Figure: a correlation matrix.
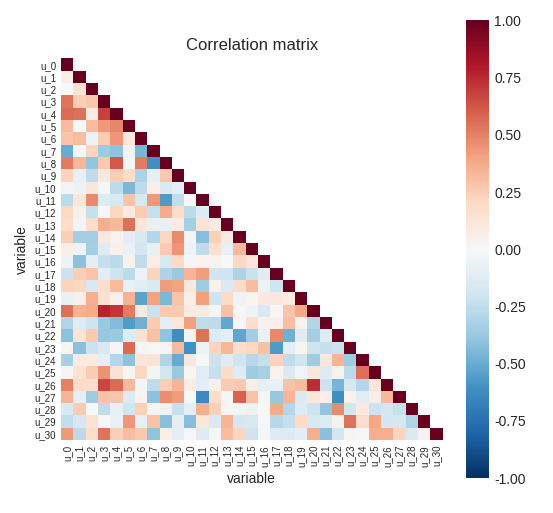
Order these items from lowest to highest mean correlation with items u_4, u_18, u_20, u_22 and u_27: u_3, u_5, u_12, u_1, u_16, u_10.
u_16, u_10, u_12, u_5, u_1, u_3
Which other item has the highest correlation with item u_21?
u_10
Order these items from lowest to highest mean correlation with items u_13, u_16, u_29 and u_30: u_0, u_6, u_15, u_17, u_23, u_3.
u_17, u_15, u_6, u_0, u_3, u_23
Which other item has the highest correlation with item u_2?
u_11
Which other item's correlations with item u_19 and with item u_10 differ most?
u_5
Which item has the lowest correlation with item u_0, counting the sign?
u_7
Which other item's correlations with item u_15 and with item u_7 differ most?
u_8
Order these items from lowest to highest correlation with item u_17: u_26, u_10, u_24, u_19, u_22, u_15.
u_15, u_26, u_19, u_24, u_10, u_22
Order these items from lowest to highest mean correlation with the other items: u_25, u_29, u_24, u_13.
u_24, u_29, u_25, u_13
